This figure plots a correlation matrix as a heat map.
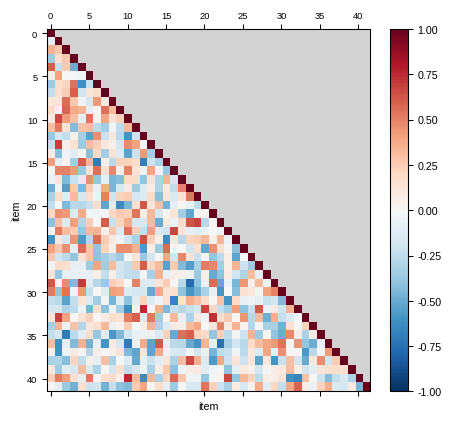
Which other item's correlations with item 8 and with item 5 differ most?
17
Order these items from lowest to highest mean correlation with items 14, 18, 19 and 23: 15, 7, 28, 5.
15, 28, 5, 7
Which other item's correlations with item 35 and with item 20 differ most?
27
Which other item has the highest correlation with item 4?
29
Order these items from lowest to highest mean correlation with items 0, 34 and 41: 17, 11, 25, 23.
23, 17, 25, 11
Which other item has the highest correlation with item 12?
32
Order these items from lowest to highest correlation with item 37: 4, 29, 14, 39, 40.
40, 29, 4, 39, 14
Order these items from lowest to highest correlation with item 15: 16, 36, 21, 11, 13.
16, 13, 36, 21, 11
